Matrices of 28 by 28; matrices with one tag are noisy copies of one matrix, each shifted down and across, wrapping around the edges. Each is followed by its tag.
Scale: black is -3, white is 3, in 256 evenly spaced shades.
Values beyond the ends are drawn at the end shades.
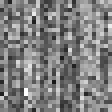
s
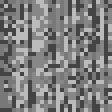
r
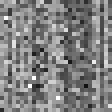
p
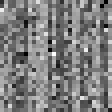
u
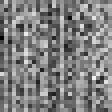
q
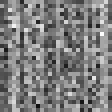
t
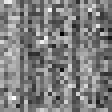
u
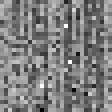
s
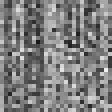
s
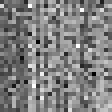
p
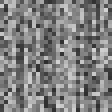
u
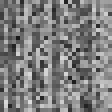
u
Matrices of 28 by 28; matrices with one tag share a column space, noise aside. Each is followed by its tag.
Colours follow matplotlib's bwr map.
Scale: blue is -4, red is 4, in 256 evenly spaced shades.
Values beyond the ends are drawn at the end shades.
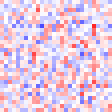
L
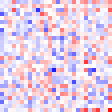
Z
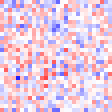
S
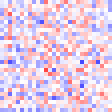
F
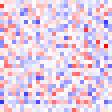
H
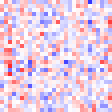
F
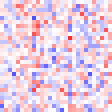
L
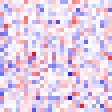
F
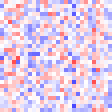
F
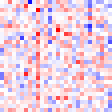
S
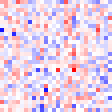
Z
